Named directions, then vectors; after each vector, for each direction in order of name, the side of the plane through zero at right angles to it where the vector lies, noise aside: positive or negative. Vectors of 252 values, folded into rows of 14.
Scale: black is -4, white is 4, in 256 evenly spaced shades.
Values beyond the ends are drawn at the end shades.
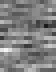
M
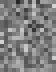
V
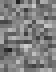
negative, positive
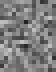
positive, negative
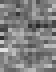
positive, positive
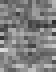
positive, positive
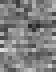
positive, positive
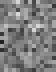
negative, negative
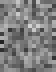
negative, negative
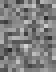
negative, positive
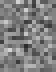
positive, negative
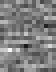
positive, negative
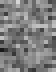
negative, negative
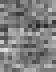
positive, positive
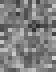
positive, positive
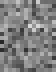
negative, negative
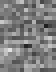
positive, negative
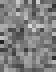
negative, negative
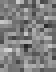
positive, negative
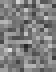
positive, negative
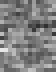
positive, positive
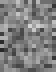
negative, negative
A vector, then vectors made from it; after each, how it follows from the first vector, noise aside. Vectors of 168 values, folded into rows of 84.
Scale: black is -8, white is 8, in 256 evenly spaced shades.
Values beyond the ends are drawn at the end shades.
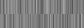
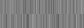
wrapped around, shrunk.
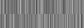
negated.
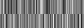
negated, scaled up.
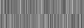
negated.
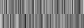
wrapped around, scaled up.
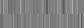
negated, partly zeroed.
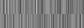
copied.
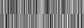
negated, scaled up.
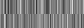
negated, scaled up.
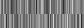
negated, scaled up.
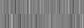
wrapped around, partly zeroed.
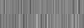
reversed, partly zeroed.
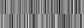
wrapped around, scaled up.
